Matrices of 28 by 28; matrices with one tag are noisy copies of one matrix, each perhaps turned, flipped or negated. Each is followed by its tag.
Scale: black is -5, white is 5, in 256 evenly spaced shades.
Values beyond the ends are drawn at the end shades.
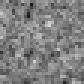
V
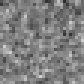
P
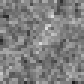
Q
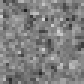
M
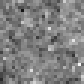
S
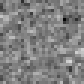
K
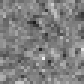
V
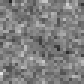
Q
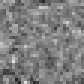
P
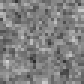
M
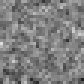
P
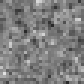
M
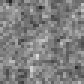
Q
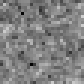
S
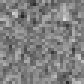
K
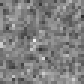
M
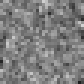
P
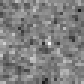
M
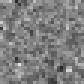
K
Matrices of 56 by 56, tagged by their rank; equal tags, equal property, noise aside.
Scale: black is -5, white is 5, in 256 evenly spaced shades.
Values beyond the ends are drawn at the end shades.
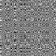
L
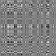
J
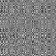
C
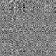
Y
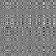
J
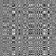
J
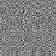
L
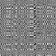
C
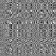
C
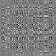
L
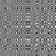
J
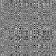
L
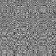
L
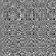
L
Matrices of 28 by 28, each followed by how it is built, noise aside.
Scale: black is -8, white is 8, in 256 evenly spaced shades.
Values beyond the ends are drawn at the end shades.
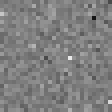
sparse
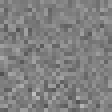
lower triangular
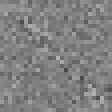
banded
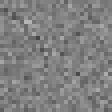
banded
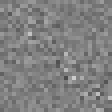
banded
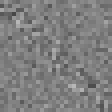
banded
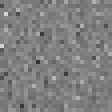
sparse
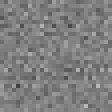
uneven rows
